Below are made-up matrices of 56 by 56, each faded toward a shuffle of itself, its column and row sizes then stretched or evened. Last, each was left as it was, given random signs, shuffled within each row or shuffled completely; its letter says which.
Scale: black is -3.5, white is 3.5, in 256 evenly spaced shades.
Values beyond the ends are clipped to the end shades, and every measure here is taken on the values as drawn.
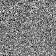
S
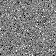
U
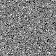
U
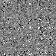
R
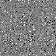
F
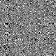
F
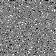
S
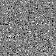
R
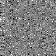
F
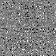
F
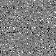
R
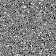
S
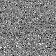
S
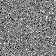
U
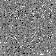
R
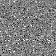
S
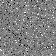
U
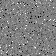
U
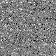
S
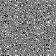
F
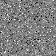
S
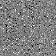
F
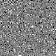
F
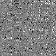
F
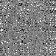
F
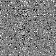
R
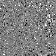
F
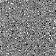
F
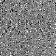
F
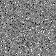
U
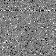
S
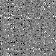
F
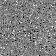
S
